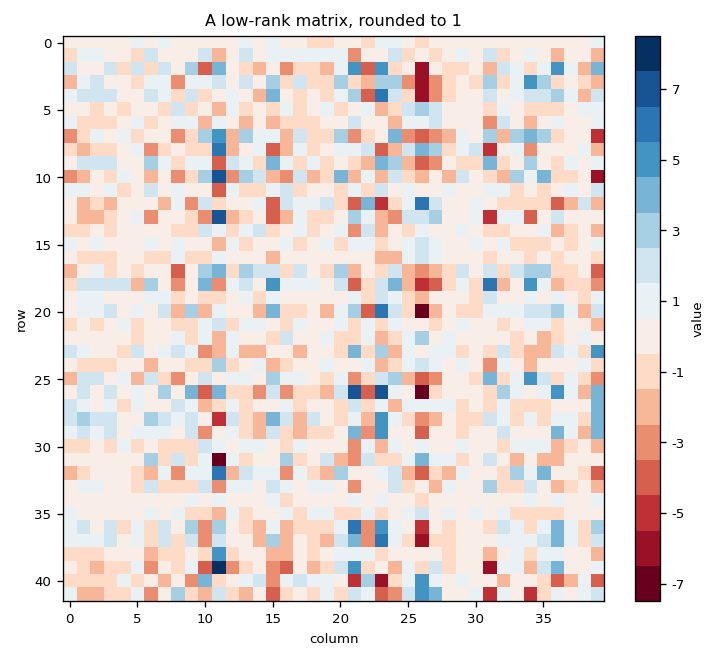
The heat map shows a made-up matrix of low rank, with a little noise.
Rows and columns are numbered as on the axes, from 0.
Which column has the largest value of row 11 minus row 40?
23
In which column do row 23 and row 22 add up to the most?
39
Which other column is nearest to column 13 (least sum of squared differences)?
17
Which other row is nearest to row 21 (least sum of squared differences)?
30
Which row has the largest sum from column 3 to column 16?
18
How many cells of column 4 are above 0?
7
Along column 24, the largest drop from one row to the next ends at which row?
8
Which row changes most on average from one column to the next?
26
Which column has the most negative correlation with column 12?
11
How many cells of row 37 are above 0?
20
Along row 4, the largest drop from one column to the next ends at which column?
22
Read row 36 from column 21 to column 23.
6 -3 5
